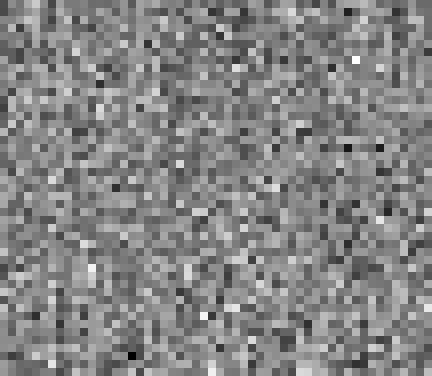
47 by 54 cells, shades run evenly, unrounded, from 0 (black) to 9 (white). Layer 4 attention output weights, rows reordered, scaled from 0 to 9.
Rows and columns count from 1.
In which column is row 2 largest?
37
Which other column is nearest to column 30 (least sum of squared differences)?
6
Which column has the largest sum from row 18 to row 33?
7
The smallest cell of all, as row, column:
45, 17
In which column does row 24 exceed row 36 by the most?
35
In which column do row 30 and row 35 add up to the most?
24
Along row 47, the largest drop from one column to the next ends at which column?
18
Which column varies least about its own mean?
22
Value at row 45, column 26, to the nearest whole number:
5
